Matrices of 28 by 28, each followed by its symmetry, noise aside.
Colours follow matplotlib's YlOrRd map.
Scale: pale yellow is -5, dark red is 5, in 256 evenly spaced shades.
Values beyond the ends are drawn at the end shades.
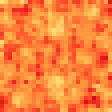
same after a half turn.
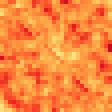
symmetric across the other diagonal.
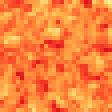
no symmetry.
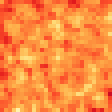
symmetric.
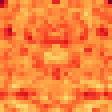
mirrored left to right.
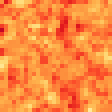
no symmetry.
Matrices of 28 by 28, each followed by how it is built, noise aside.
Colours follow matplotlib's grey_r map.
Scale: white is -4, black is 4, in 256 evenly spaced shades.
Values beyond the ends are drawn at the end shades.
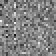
uneven columns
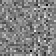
uneven columns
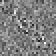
banded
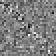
banded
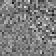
upper triangular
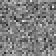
blocks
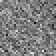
Toeplitz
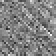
Toeplitz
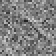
Toeplitz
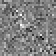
banded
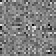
low rank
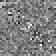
banded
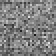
blocks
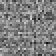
blocks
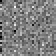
uneven columns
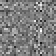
low rank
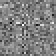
low rank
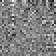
low rank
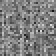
blocks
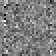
uneven columns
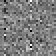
uneven columns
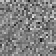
upper triangular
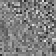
upper triangular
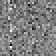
uneven columns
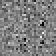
uneven columns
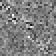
banded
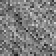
Toeplitz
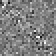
banded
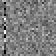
uneven columns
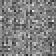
blocks
